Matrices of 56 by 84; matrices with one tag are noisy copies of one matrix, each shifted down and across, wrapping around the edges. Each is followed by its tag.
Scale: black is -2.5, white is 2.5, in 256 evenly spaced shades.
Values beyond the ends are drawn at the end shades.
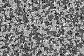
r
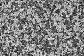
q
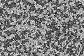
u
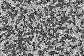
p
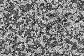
u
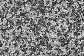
q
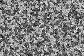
r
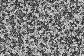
r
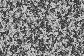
q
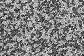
p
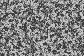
r
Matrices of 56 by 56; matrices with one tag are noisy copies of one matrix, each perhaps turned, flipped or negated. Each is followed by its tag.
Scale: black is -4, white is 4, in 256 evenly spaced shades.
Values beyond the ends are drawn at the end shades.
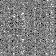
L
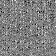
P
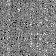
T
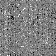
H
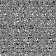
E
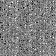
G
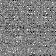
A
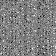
G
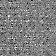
P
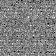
G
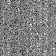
T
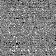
H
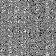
T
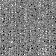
G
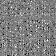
P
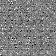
P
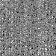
G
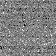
T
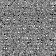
E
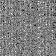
G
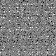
E
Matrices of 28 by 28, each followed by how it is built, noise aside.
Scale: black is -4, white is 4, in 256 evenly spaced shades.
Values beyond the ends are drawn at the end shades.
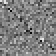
banded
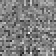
blocks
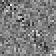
banded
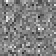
low rank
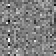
uneven columns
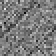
Hankel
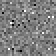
sparse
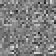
low rank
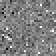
sparse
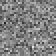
noise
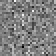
uneven columns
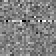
uneven rows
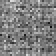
blocks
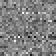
uneven rows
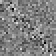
banded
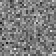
noise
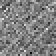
Hankel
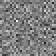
low rank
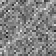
Hankel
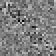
banded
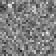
blocks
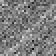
Hankel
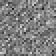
Hankel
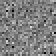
uneven columns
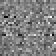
uneven rows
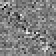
banded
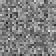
blocks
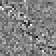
banded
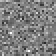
noise
